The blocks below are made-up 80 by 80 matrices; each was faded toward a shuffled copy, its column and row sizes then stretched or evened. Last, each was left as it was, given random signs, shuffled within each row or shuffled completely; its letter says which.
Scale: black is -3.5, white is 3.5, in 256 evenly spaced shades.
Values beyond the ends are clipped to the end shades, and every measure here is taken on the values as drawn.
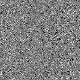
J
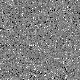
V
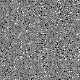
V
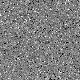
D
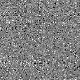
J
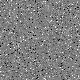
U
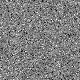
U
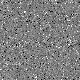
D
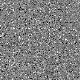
V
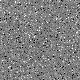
U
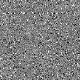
J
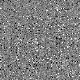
J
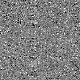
J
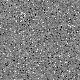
U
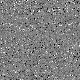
D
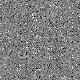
V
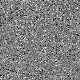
V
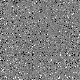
V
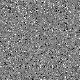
V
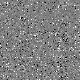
V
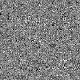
J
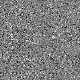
V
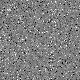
U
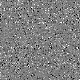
J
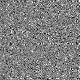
J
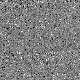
D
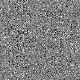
V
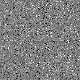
V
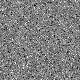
U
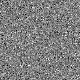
D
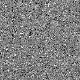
V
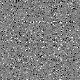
J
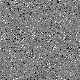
D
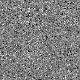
V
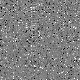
J
